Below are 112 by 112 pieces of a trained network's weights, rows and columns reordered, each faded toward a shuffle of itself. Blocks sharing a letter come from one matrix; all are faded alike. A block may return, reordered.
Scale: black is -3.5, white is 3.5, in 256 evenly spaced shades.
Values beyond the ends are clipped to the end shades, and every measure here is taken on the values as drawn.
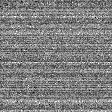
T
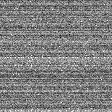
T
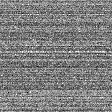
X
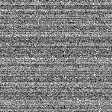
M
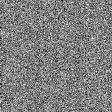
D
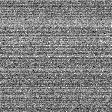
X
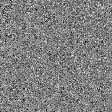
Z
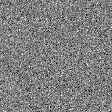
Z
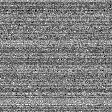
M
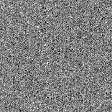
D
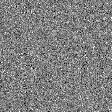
Z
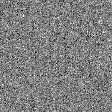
Z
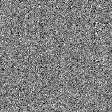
D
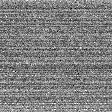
X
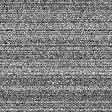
M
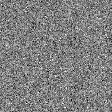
D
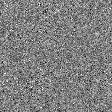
Z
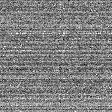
X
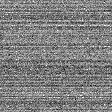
T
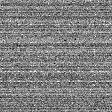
T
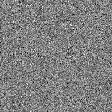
D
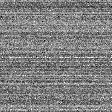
X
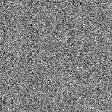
D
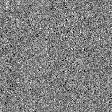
D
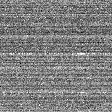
X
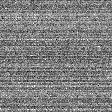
X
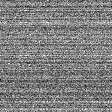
X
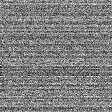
X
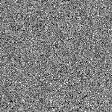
Z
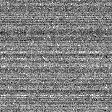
T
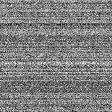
M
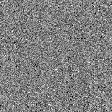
D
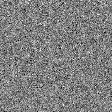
D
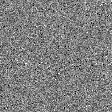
Z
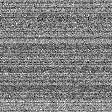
M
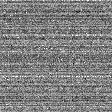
T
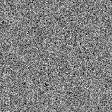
D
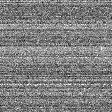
T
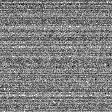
X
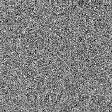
D
